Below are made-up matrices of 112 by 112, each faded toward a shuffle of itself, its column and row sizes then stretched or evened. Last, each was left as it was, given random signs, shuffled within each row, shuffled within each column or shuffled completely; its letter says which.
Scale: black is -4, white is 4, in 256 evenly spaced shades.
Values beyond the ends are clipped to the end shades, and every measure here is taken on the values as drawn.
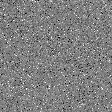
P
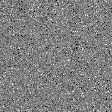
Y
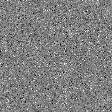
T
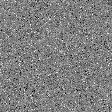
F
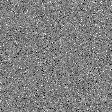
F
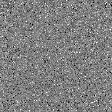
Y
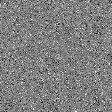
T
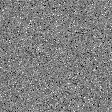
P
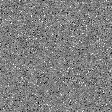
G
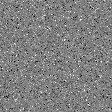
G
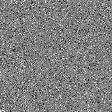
F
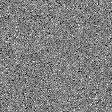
F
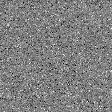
G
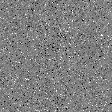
F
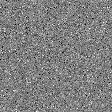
G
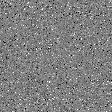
G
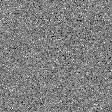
G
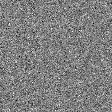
F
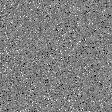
P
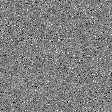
G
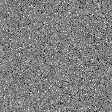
F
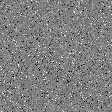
P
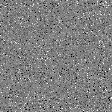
T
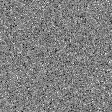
P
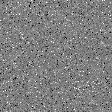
G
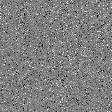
F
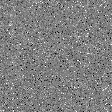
G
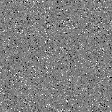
Y
